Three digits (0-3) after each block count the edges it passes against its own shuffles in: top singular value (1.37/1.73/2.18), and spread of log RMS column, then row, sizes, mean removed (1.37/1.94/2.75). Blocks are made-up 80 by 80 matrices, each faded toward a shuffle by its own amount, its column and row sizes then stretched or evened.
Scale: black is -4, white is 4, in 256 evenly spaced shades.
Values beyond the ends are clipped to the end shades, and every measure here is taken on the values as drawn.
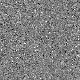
0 1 0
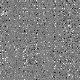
1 2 1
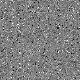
0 2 1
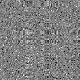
3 1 0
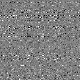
2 1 3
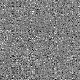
2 1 1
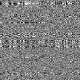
3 0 3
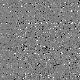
1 1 2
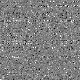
2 0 2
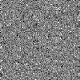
2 1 0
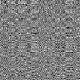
3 0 2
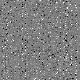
1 2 0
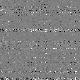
1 1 3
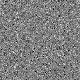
1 1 0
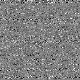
1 0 3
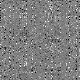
1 3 0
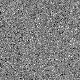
0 0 1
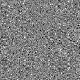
2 0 0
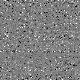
0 0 2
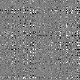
2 3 3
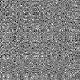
3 1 1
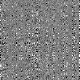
2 3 2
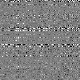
3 1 3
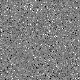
1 1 0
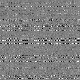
3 0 3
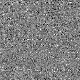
0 0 2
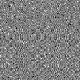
3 1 0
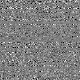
1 0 3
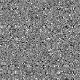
2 1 1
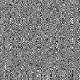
3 2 1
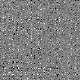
0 3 2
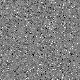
1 1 0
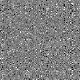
2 2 1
